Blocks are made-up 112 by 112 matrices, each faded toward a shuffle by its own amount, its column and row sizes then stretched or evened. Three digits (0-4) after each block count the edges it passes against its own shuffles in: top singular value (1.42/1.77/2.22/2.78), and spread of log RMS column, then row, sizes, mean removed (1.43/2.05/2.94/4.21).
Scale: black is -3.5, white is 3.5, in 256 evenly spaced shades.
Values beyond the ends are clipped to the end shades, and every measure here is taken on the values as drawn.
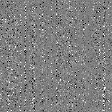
1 3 1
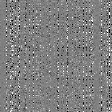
3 4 2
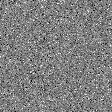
0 0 0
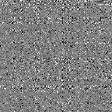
2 2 3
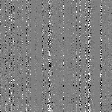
2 4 0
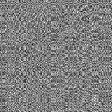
4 2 0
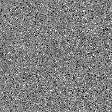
0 1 1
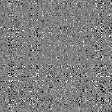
2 3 3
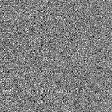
3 1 1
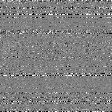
3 0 4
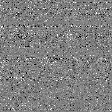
0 1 3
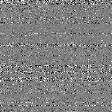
0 2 4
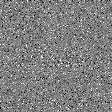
0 0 1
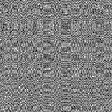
4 0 0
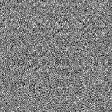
3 1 0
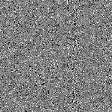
1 2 0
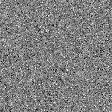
1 0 0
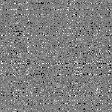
1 2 3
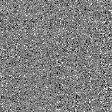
1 2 1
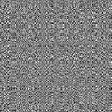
4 3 3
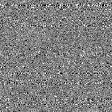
3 0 3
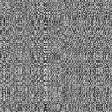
4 3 0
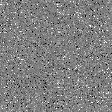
1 1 1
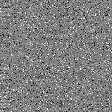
2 0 0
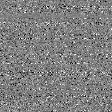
0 0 3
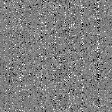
1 3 1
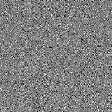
3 1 1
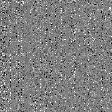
1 3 0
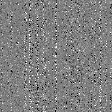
0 3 0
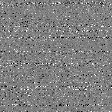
1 0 3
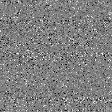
2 0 2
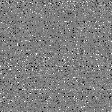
0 1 3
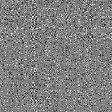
3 2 2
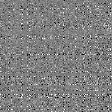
0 3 3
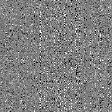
2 3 1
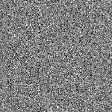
1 2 0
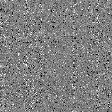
2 2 1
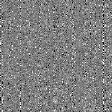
2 3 0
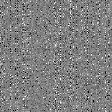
3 3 0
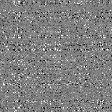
3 1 3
